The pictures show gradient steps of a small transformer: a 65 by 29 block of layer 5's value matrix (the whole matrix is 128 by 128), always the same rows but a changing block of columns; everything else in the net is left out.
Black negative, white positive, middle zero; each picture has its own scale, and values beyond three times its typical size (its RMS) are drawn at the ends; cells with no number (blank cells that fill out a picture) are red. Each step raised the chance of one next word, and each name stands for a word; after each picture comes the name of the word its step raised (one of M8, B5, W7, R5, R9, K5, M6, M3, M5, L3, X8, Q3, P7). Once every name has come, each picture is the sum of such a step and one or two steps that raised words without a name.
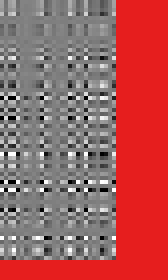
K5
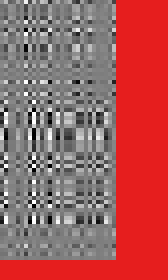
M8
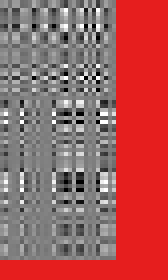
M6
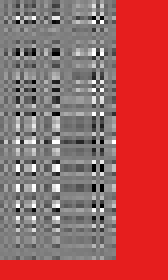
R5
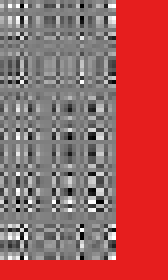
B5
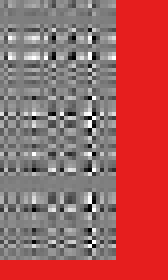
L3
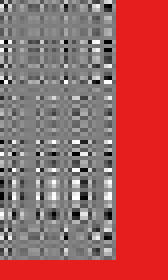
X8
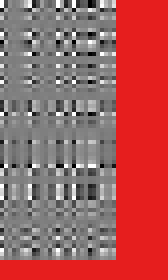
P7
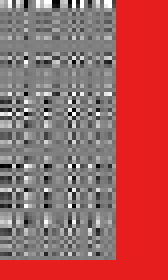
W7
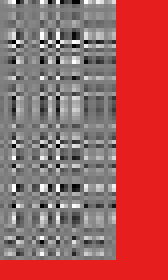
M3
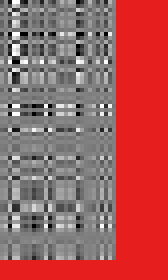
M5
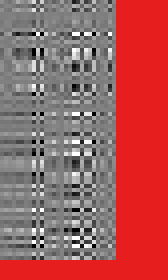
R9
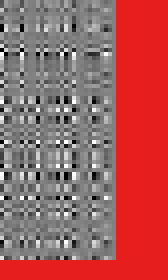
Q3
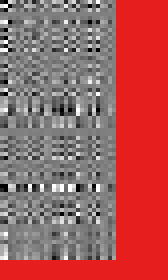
M3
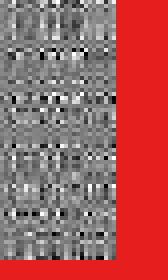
Q3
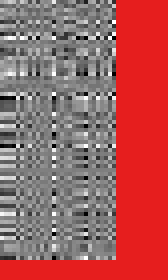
B5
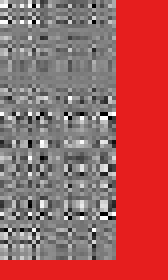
R5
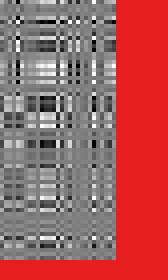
P7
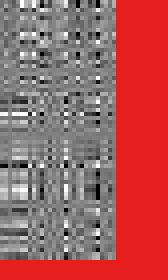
P7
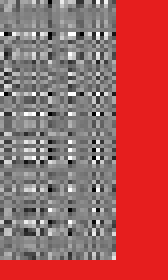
R9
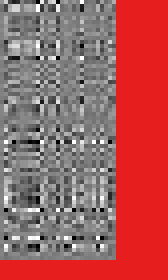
X8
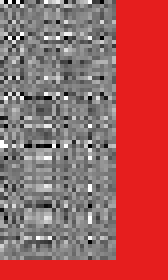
M3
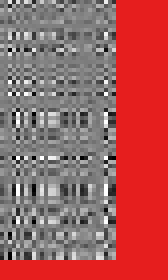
M8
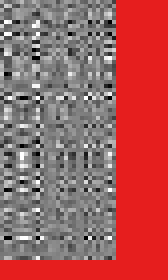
K5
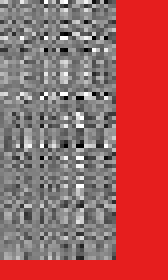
M8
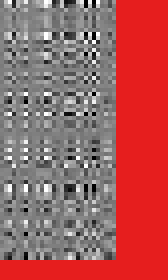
P7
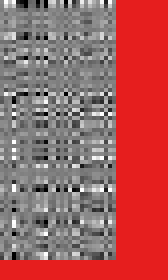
W7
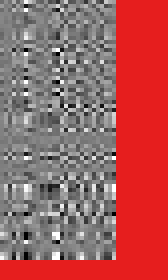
M5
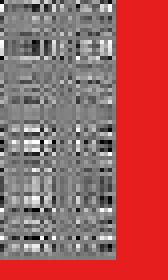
X8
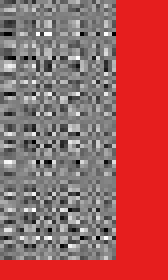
R9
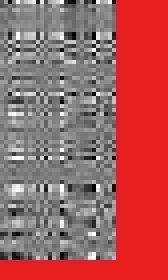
M3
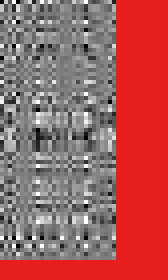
M8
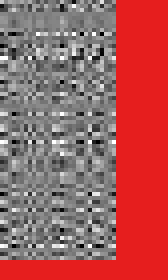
R9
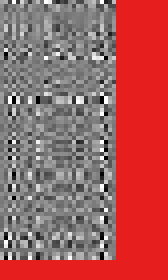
Q3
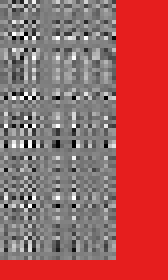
L3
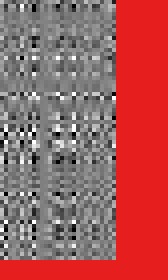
R9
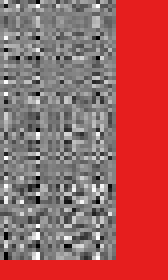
B5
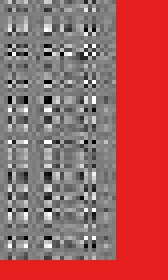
Q3
